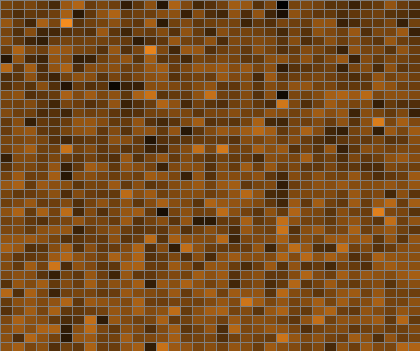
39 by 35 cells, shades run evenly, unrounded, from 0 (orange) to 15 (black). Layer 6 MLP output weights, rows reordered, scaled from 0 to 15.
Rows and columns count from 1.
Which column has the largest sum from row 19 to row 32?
7
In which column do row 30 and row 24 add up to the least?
32
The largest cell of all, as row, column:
1, 24
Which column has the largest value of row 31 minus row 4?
9
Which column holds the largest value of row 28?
15
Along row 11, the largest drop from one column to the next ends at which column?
25
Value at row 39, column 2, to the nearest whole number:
5
